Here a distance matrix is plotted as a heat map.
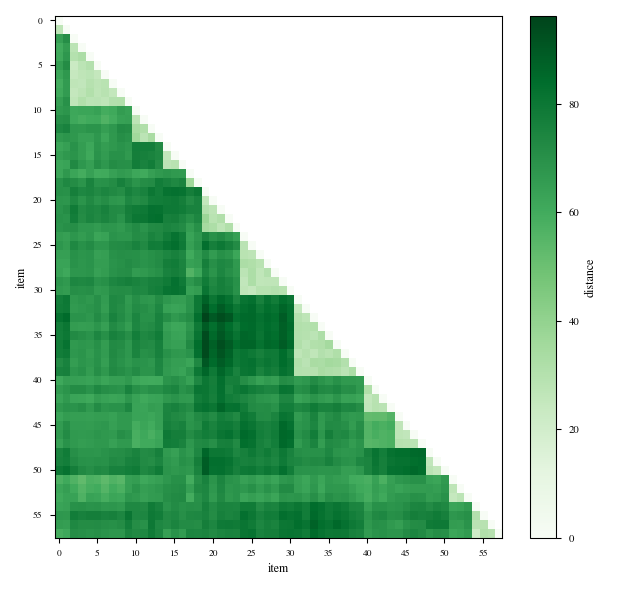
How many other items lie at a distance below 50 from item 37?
8
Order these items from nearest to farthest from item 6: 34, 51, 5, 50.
5, 51, 34, 50
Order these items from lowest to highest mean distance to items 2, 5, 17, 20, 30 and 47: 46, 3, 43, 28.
3, 28, 46, 43
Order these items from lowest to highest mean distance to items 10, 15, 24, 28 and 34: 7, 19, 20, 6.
6, 7, 20, 19
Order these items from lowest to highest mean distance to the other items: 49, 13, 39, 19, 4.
4, 39, 13, 49, 19
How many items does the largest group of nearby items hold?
9
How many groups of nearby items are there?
13
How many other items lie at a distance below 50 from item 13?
3
